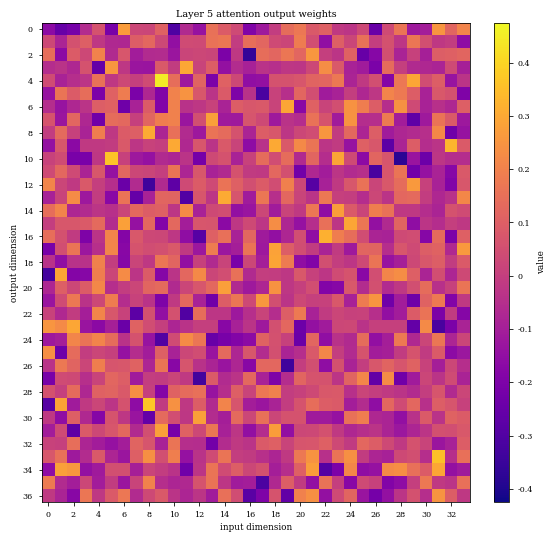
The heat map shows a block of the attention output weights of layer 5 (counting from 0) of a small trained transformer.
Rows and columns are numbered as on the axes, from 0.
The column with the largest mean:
18
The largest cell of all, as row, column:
4, 9
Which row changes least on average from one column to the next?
32
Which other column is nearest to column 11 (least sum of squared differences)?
3
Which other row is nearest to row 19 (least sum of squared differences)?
29
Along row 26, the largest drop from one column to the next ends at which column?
19
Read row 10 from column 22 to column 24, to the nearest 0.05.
-0.05 0.3 0.05
